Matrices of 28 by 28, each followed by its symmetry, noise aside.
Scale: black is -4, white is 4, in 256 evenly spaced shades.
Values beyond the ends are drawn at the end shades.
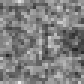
mirrored top to bottom.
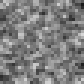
same after a half turn.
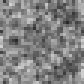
mirrored top to bottom.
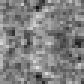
mirrored top to bottom.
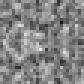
mirrored top to bottom.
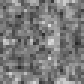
mirrored top to bottom.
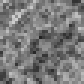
symmetric.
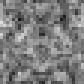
mirrored left to right.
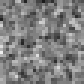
antisymmetric.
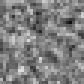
antisymmetric.
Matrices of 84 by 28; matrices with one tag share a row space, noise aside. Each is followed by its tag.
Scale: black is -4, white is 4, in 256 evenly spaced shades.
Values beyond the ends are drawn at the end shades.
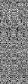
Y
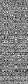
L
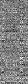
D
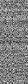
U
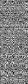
U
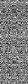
Y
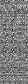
U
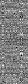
D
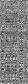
D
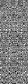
Y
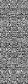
Y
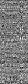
D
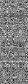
U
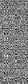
L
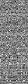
Y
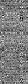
D
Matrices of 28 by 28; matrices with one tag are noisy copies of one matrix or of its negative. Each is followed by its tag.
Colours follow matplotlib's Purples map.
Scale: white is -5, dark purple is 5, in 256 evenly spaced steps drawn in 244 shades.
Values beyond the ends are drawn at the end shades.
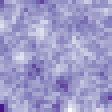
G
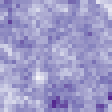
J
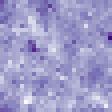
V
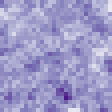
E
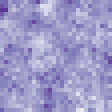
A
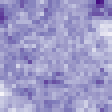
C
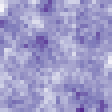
A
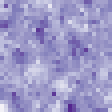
G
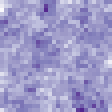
A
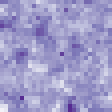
G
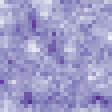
V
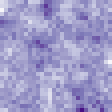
A
